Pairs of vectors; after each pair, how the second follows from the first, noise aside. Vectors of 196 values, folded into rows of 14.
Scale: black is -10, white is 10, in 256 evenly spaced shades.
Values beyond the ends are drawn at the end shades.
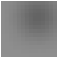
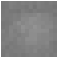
wrapped around, negated, shrunk.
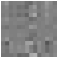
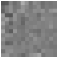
wrapped around, negated.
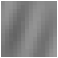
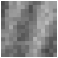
reversed, negated, scaled up.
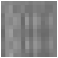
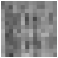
negated, scaled up.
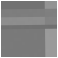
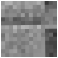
negated, scaled up.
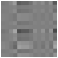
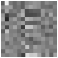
wrapped around, negated, scaled up.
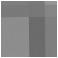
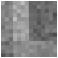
reversed, negated, scaled up.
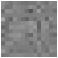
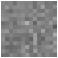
wrapped around, negated.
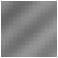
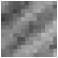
scaled up.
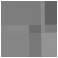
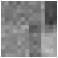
scaled up.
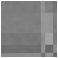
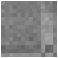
copied.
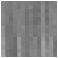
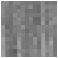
copied.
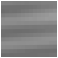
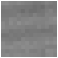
wrapped around, negated, shrunk.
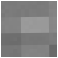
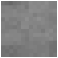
wrapped around, negated, shrunk.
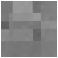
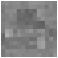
wrapped around, negated.
